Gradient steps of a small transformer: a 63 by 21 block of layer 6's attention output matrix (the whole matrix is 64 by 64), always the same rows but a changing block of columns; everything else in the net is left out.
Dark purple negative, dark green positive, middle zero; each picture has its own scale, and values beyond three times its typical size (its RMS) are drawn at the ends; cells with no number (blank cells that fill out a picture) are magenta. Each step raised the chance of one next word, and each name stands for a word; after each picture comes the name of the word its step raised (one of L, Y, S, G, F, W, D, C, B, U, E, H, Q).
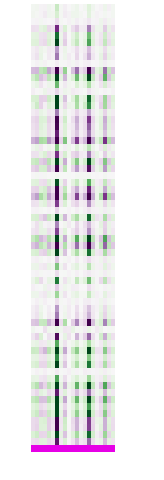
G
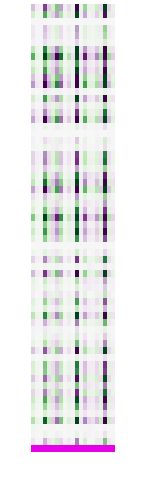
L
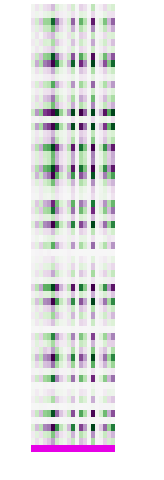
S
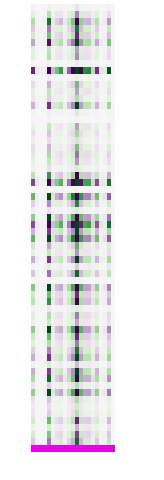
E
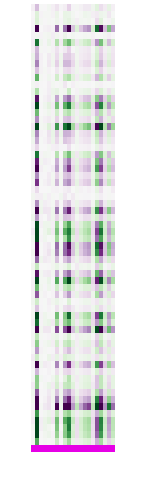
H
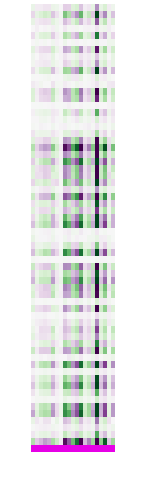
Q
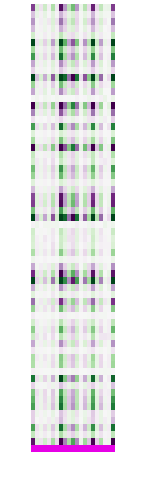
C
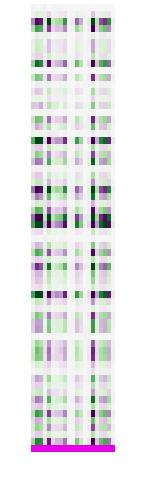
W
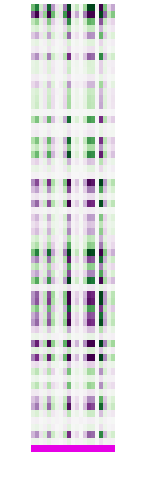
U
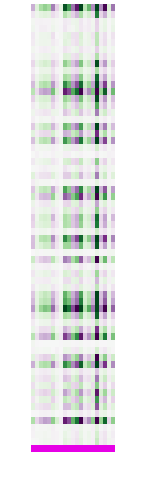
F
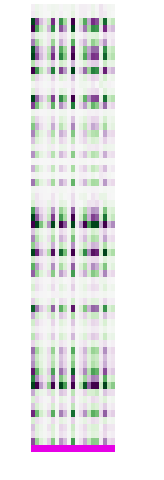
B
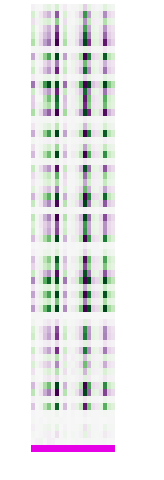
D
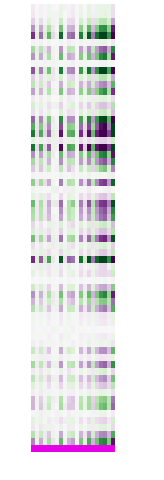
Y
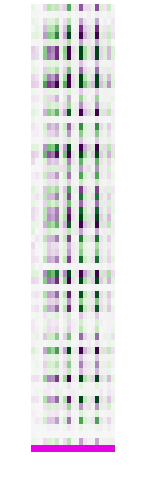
D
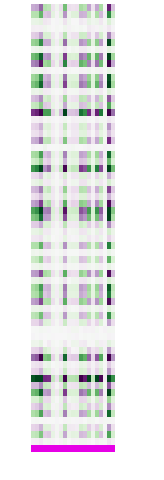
S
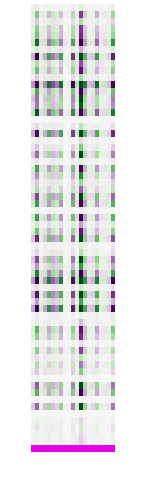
D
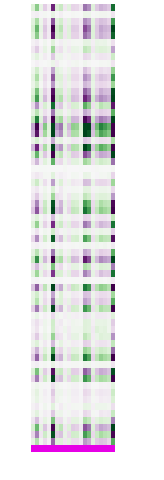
Y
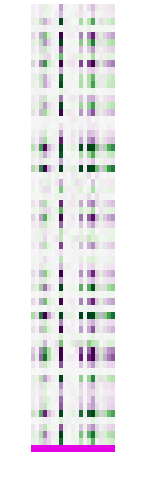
S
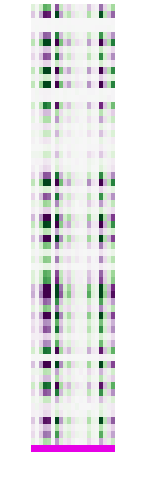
E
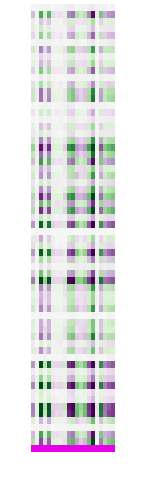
Q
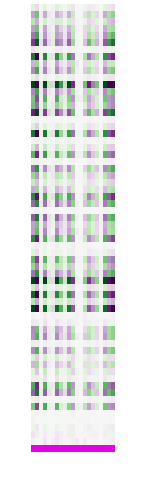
D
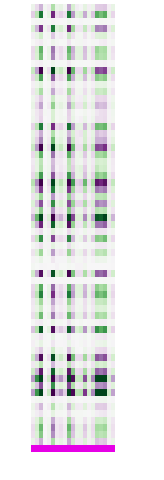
E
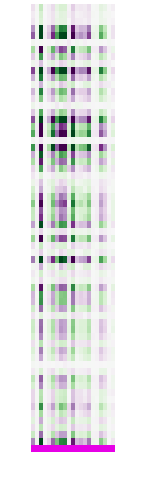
Y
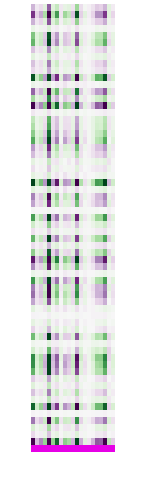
C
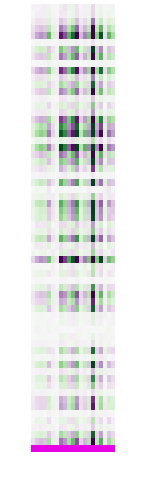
Y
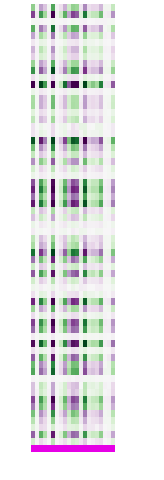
U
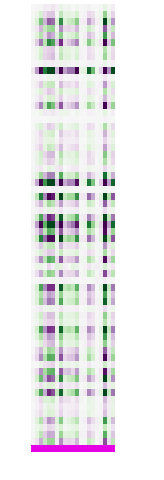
E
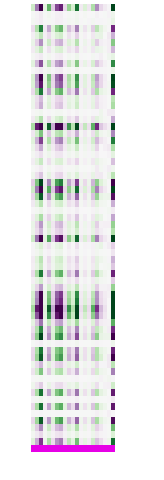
F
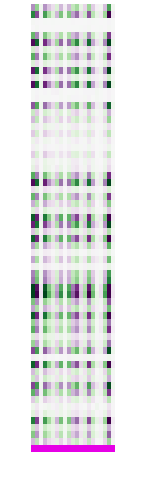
E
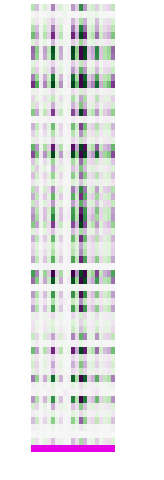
D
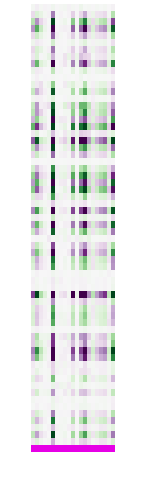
W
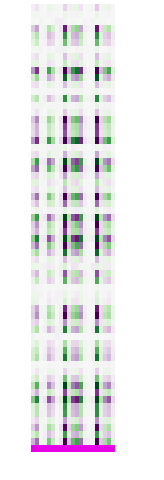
G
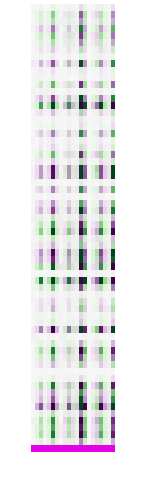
H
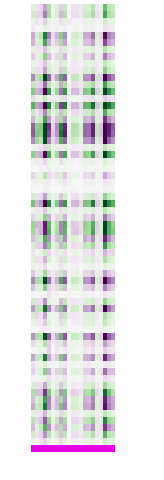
C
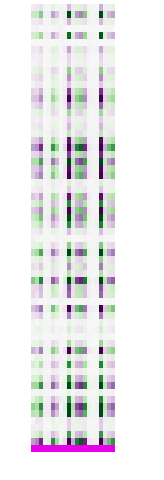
Q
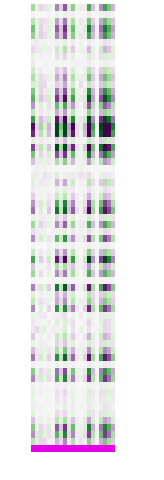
Y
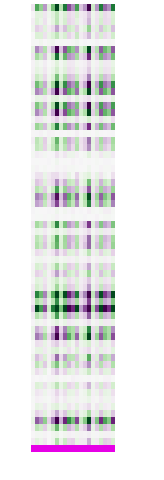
F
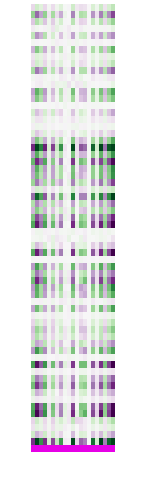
Q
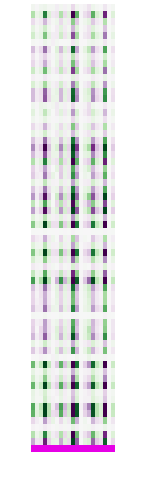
Q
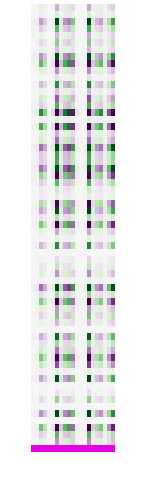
S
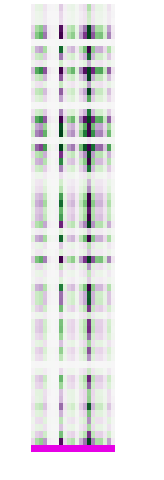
Y
